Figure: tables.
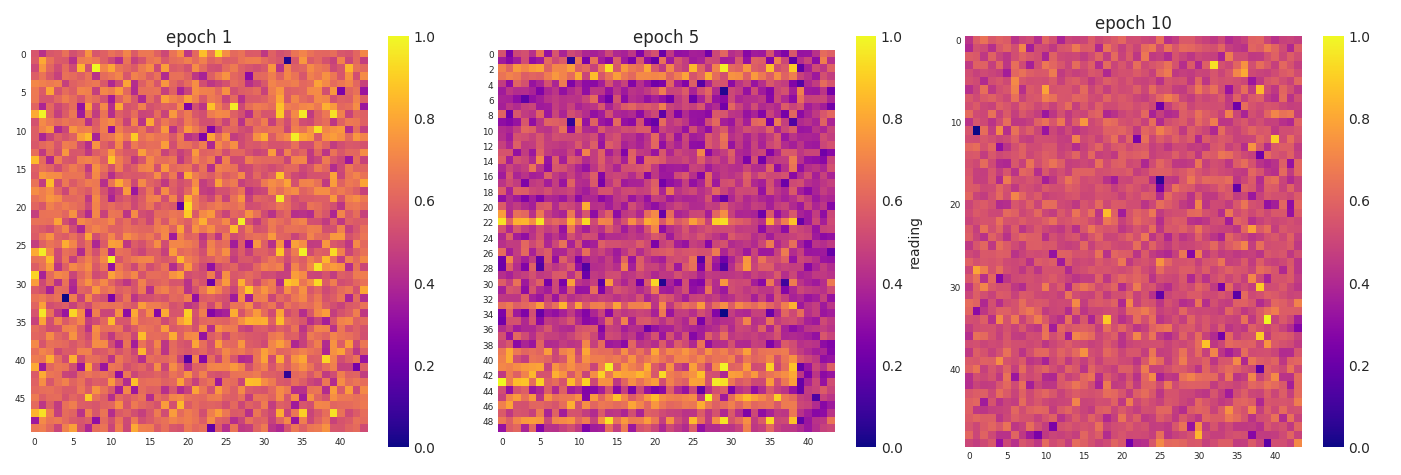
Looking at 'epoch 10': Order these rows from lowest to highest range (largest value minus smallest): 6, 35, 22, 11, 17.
22, 35, 6, 17, 11
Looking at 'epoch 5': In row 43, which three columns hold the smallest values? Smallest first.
39, 42, 40
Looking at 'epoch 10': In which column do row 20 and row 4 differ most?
42
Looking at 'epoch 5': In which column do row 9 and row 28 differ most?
9
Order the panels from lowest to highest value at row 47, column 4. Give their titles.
epoch 5, epoch 10, epoch 1
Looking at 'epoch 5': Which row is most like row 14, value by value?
47
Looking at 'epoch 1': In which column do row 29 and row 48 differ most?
0
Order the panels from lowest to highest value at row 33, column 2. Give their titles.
epoch 10, epoch 1, epoch 5
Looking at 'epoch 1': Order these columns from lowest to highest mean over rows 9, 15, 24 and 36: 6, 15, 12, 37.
12, 6, 37, 15
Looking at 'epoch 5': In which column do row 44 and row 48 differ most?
38
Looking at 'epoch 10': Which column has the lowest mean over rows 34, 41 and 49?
21
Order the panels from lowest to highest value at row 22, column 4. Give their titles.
epoch 1, epoch 10, epoch 5
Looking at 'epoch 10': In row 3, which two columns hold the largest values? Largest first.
32, 36
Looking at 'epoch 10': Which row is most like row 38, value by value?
10
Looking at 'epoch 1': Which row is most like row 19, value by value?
16
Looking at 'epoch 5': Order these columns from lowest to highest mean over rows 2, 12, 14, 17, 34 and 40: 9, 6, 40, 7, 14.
40, 6, 7, 14, 9
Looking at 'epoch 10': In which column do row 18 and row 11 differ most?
1
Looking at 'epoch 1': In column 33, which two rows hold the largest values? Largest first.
30, 17
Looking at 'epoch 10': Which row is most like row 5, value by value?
19
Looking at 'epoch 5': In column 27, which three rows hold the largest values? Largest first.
45, 3, 39
